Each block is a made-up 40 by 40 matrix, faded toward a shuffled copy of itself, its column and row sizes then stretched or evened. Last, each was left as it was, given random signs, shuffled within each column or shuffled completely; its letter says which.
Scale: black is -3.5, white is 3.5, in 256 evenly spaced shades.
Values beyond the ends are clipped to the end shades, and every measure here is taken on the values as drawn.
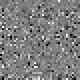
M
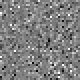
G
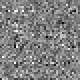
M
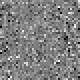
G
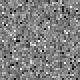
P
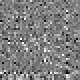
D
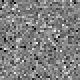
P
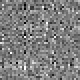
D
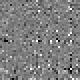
D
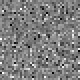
M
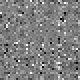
D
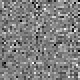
D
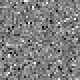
P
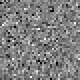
P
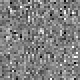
D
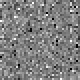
G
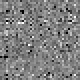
D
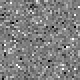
P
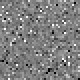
P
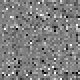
M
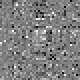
D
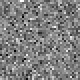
P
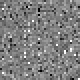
G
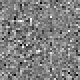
G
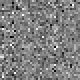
G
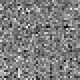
M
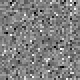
G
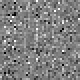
G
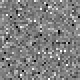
P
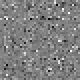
M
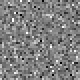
P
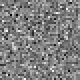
P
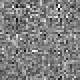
D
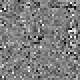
M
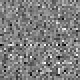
M
